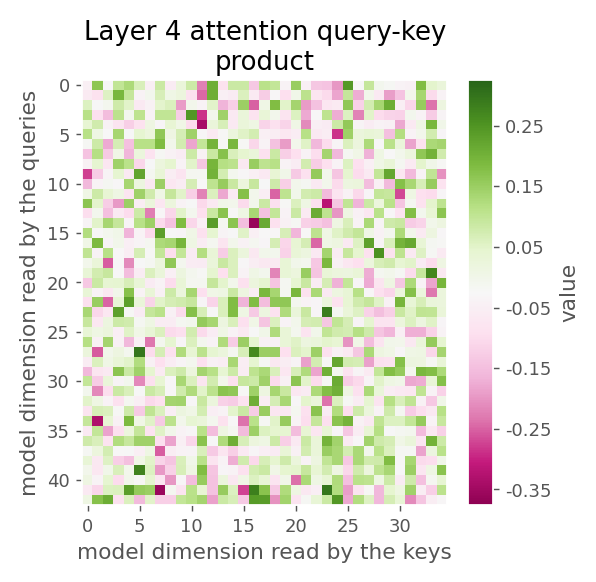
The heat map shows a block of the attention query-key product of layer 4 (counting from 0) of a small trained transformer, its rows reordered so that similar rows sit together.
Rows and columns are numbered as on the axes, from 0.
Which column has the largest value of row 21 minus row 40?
20
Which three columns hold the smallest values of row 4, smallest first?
11, 21, 30
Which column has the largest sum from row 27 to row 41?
24
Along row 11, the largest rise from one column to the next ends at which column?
19
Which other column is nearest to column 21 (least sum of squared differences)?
9
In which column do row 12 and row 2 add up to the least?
23
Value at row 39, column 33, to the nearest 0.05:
0
